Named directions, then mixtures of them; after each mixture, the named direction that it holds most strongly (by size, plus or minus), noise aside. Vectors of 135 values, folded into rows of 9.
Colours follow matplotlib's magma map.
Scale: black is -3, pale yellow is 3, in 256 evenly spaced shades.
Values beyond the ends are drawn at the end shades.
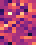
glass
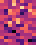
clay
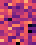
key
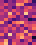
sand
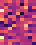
glass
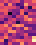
sand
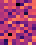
sand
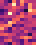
glass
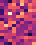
glass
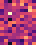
glass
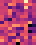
key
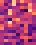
clay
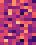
clay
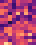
glass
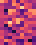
clay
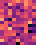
key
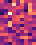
glass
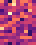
glass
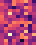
sand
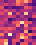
sand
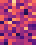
sand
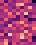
sand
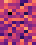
sand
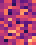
clay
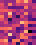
key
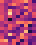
key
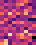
sand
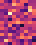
clay
